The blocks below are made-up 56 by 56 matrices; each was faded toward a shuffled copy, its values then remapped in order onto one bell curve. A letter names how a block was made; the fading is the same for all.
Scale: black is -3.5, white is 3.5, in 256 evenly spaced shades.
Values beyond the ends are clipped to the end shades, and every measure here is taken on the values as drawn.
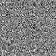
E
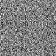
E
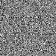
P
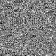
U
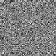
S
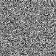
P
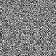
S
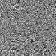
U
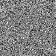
P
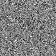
P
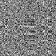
S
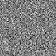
S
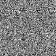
P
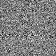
P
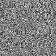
U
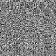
S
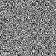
U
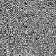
S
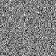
E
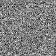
P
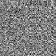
S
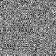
S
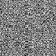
U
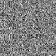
E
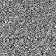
S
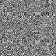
S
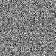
U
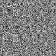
U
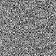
E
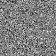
P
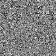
P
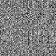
S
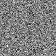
P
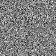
P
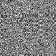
E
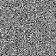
E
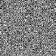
E
